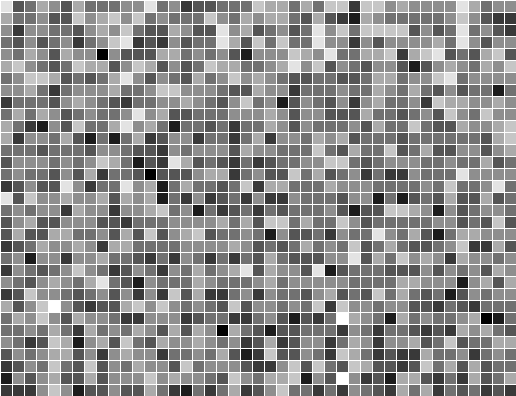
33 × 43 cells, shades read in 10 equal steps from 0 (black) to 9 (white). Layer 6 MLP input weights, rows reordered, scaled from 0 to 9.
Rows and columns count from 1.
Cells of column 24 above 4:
17
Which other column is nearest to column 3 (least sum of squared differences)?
15
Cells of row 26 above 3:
30
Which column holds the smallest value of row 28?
19
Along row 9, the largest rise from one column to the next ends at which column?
37
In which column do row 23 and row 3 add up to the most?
27
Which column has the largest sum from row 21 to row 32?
5
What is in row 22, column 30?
8
